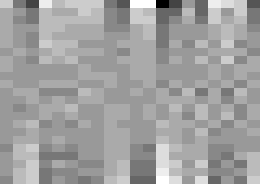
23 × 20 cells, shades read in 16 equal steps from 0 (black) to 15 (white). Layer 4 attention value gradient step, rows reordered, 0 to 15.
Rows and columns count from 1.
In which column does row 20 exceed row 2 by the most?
13
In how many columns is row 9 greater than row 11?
5
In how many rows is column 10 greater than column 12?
7
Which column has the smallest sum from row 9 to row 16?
18
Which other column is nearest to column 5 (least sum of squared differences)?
6
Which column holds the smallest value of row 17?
17
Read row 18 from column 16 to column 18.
10 9 9
